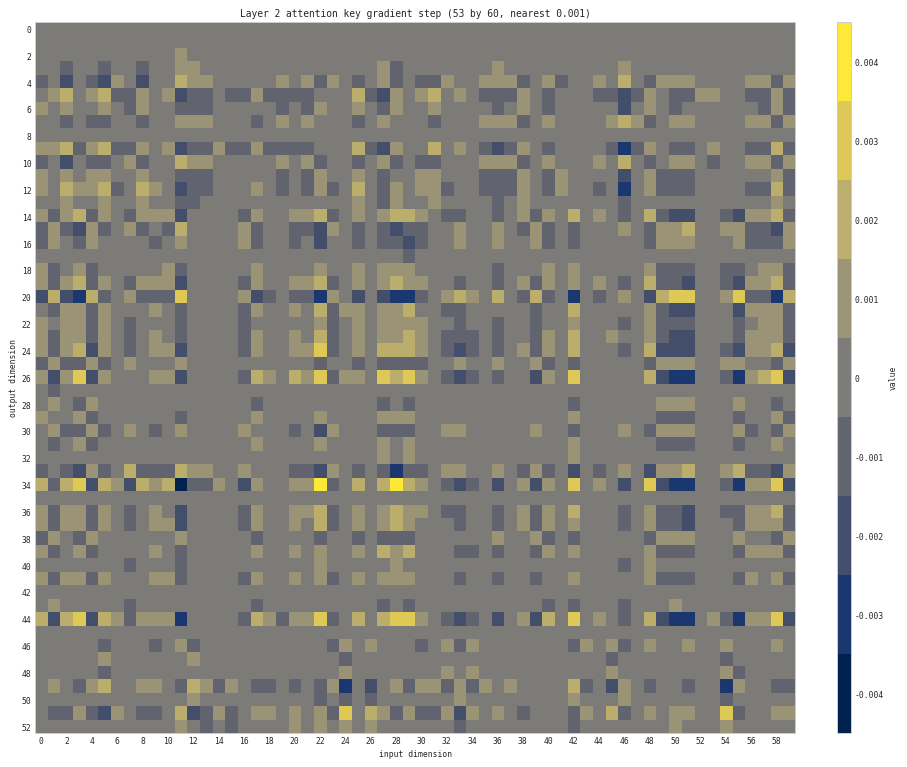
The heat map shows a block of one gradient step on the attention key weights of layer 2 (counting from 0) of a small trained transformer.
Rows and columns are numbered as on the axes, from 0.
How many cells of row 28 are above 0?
6
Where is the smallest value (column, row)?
11, 34
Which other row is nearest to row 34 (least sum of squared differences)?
44
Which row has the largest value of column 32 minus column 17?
20
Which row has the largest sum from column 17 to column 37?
26
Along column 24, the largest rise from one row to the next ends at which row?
51
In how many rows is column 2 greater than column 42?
14
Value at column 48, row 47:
0
